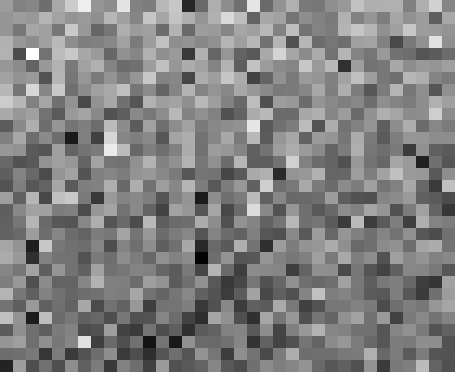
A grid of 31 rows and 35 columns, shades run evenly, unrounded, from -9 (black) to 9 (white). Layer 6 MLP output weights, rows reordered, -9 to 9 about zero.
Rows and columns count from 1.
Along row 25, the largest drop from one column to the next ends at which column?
21
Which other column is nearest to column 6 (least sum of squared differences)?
30
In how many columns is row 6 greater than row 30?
29
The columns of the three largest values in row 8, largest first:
3, 5, 10
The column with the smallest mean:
16
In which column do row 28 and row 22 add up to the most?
25
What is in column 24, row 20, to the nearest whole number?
-3
